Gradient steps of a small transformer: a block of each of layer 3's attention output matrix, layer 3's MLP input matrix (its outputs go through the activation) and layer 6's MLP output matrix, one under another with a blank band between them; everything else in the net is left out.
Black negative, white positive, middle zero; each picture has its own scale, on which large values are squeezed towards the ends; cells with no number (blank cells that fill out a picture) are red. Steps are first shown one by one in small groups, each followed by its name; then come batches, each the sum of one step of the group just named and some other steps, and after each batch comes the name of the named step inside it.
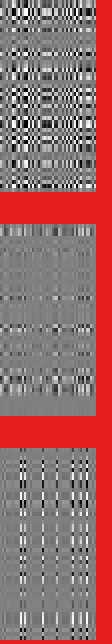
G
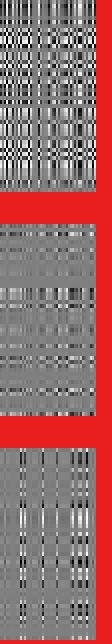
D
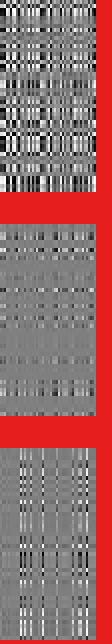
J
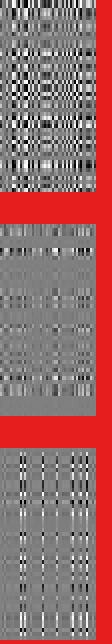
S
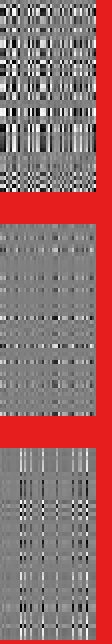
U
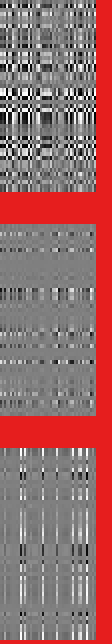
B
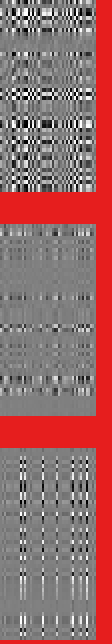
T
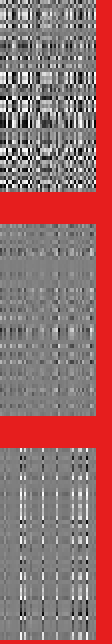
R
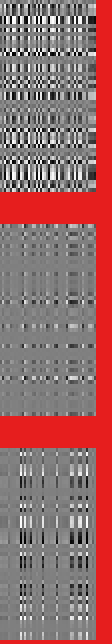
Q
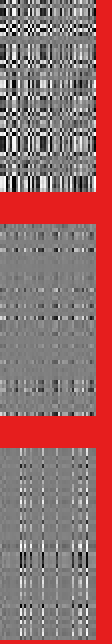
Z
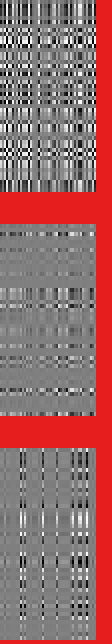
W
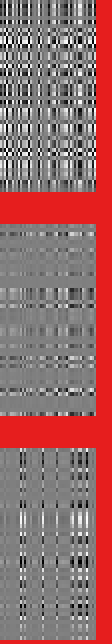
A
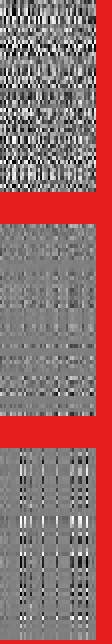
Q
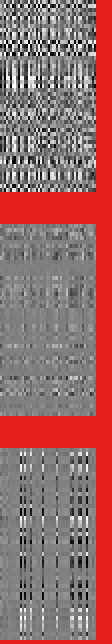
Q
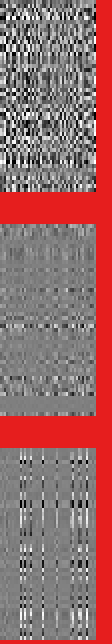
G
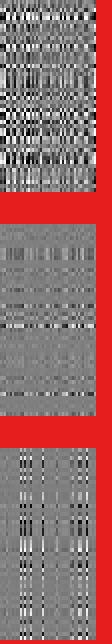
R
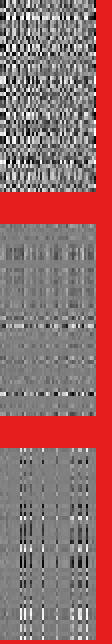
Q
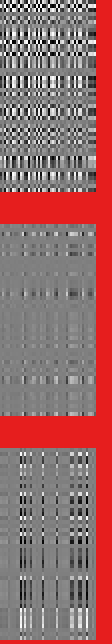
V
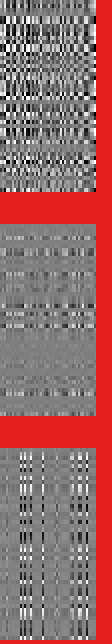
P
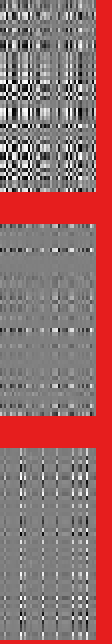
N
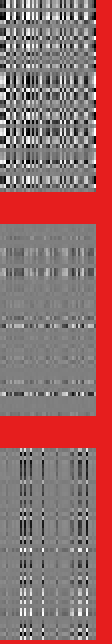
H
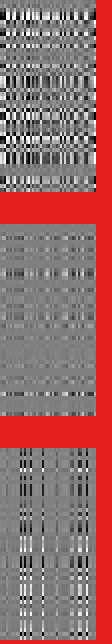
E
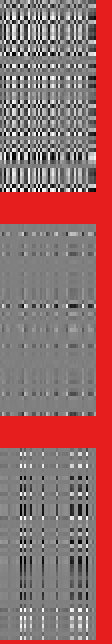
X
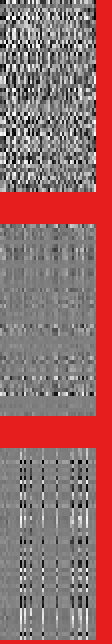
H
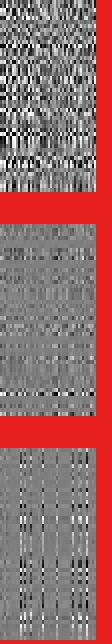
N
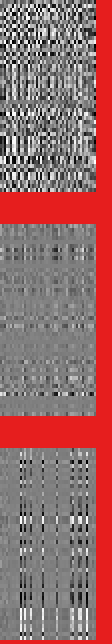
V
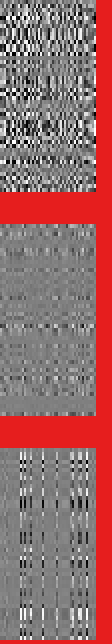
P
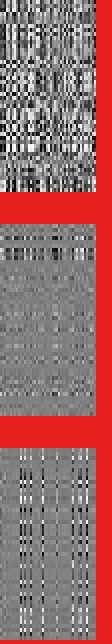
N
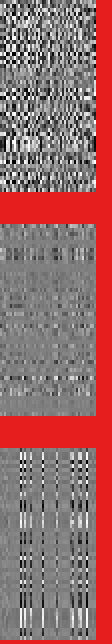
P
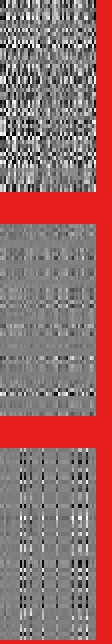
H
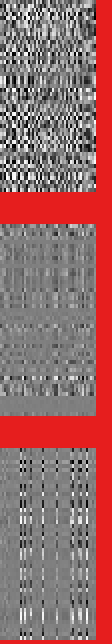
H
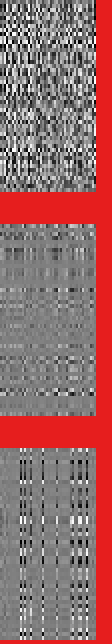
H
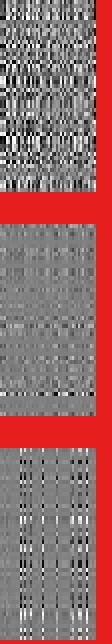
H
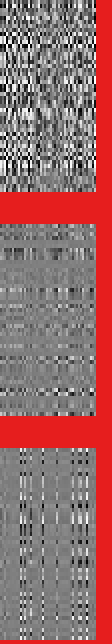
N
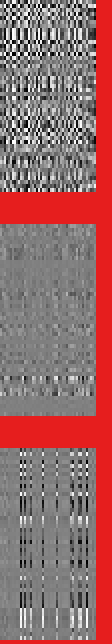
V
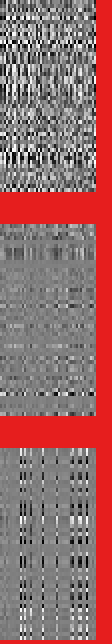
X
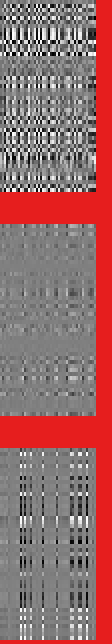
X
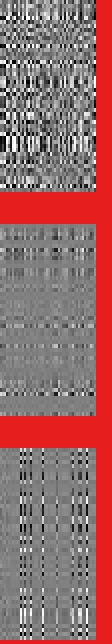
H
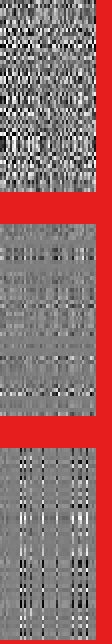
P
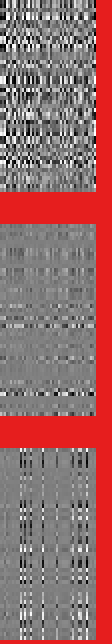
H
